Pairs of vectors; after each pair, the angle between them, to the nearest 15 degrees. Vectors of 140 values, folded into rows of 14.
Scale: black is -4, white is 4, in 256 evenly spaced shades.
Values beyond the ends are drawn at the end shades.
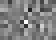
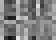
75 degrees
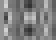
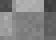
105 degrees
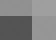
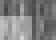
150 degrees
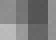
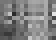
135 degrees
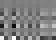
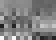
45 degrees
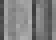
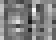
135 degrees
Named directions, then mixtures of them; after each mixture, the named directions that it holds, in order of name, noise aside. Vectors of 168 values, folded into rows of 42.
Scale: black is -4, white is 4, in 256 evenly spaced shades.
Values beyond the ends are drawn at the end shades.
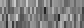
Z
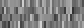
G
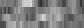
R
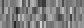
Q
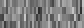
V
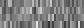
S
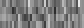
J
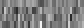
G, J, Q.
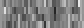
G, J, R.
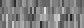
R, Z.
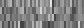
G, S.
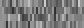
J, Z.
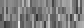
G, J, V.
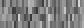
J, Q.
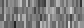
Q, V.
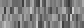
G, S.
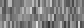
S.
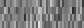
G, V.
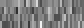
G, Q, Z.
